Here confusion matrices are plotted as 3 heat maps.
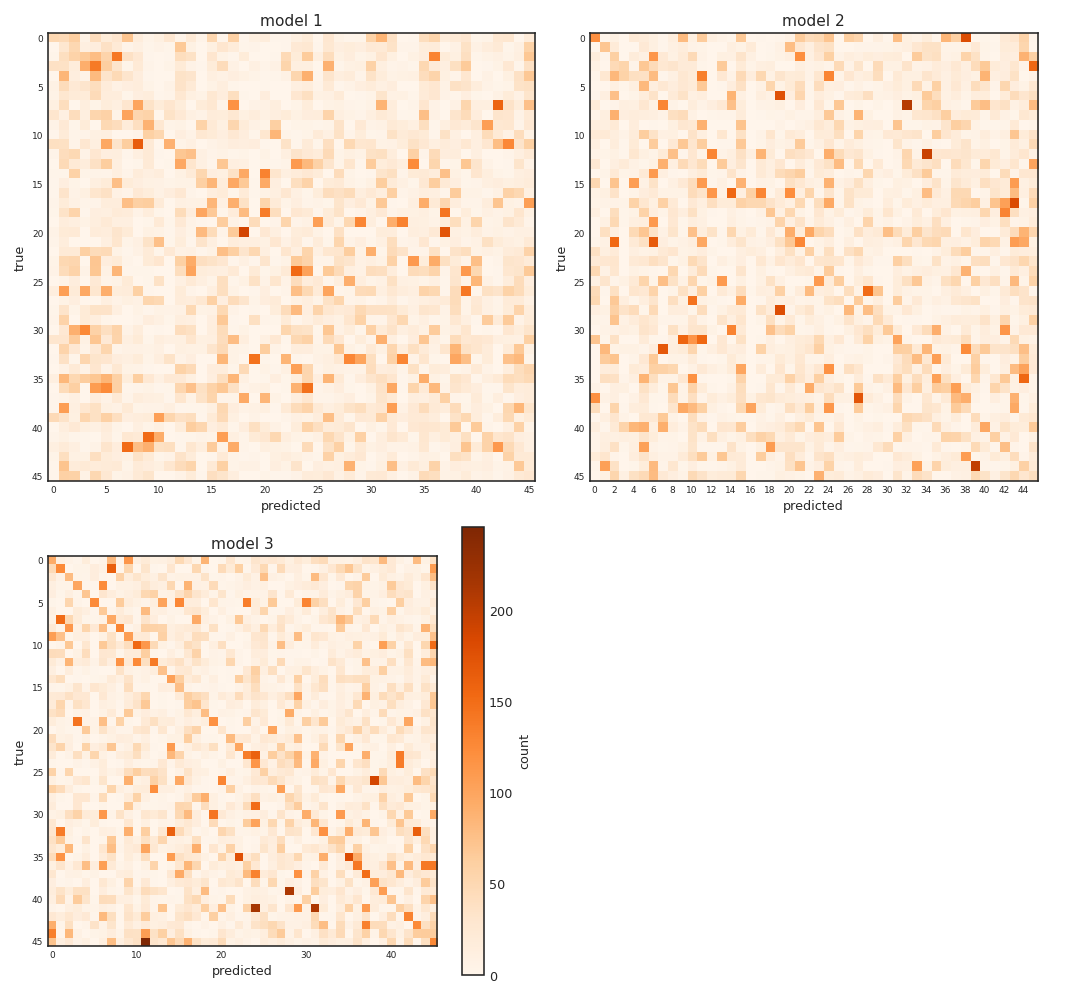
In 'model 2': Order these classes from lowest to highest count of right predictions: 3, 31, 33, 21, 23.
23, 3, 33, 31, 21
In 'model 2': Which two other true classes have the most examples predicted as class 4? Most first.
15, 40
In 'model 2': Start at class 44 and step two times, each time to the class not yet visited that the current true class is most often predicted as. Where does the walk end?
7
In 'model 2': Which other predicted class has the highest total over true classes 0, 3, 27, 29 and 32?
38
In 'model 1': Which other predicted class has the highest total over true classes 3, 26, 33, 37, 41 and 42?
39
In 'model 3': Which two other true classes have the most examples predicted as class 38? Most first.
26, 32
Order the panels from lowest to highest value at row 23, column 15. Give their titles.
model 2, model 1, model 3
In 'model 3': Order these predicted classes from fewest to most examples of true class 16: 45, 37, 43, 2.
43, 2, 45, 37
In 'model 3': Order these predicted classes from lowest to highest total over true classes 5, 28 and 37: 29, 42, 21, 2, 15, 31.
21, 2, 42, 31, 29, 15
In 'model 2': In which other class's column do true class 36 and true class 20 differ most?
37
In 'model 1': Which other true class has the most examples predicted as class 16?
41
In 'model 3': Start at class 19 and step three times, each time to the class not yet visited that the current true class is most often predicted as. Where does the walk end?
11
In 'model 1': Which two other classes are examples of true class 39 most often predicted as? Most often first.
10, 26
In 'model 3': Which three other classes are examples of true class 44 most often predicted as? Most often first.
0, 11, 2
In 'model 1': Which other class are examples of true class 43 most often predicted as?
26
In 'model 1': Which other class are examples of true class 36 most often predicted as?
24
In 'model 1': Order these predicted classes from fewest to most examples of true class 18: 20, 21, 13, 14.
13, 21, 14, 20
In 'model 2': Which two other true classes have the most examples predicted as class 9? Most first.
31, 38
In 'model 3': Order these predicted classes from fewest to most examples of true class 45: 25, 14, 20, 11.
25, 20, 14, 11
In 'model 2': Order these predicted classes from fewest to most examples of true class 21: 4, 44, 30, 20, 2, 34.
30, 4, 34, 20, 44, 2
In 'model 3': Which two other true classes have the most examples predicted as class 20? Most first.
26, 41
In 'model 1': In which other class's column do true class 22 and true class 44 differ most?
30
